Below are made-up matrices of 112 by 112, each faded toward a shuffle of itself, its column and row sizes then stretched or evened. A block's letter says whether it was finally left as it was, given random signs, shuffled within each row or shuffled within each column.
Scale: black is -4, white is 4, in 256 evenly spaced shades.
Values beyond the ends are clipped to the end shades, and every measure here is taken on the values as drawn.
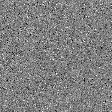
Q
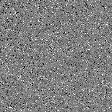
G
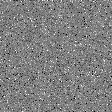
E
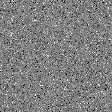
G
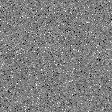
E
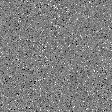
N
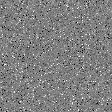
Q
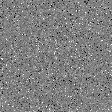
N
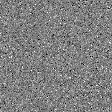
Q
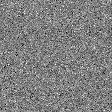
E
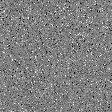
E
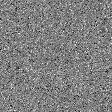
E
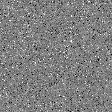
E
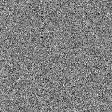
G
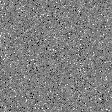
N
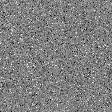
N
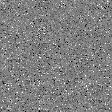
G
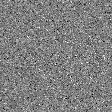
E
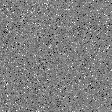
N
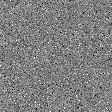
E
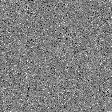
N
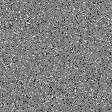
E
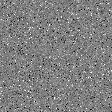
E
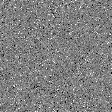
Q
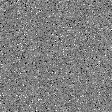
Q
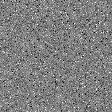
N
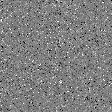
N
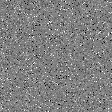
Q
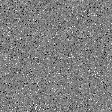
Q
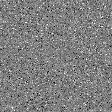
Q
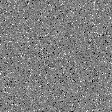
Q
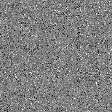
G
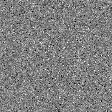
N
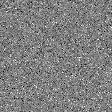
E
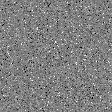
N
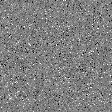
Q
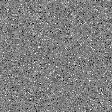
G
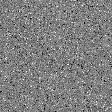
E
